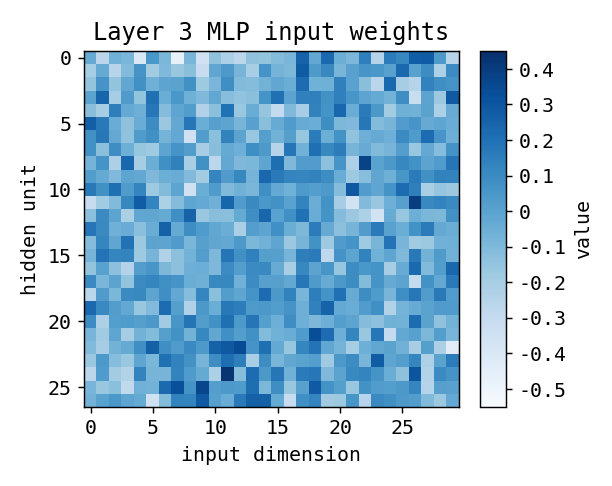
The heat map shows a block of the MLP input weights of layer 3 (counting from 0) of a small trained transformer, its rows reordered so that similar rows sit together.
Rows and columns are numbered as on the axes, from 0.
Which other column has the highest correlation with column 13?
9
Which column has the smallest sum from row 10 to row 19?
8
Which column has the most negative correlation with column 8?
25
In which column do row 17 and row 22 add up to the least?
26
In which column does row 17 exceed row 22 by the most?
29
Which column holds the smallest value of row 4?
15
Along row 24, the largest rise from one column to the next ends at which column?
11
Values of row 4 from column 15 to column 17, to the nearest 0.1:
-0.3 -0.1 -0.2
